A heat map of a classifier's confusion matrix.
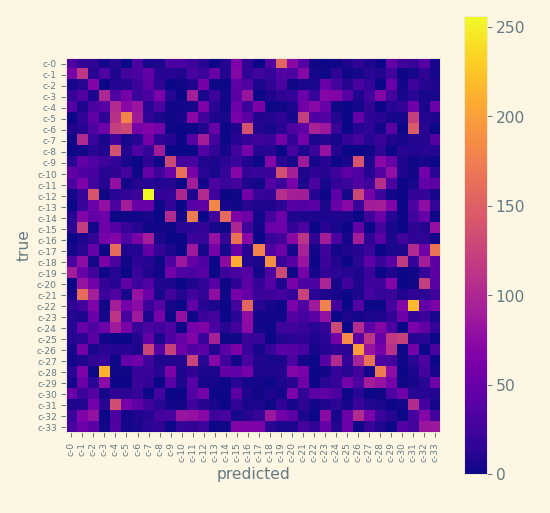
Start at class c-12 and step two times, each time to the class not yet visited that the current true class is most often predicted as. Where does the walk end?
c-1
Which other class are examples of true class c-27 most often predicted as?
c-11
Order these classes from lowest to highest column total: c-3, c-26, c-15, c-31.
c-3, c-31, c-26, c-15
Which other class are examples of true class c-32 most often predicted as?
c-26
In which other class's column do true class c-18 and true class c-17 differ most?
c-15
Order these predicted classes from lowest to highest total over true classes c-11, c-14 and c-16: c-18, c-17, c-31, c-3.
c-17, c-31, c-18, c-3
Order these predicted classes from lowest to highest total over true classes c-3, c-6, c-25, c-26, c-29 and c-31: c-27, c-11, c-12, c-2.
c-12, c-2, c-11, c-27
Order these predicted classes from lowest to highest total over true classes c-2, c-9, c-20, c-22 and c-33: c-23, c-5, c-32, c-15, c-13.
c-13, c-5, c-15, c-32, c-23
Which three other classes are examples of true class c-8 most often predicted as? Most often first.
c-4, c-23, c-16
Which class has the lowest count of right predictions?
c-0
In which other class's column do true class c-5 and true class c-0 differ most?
c-19
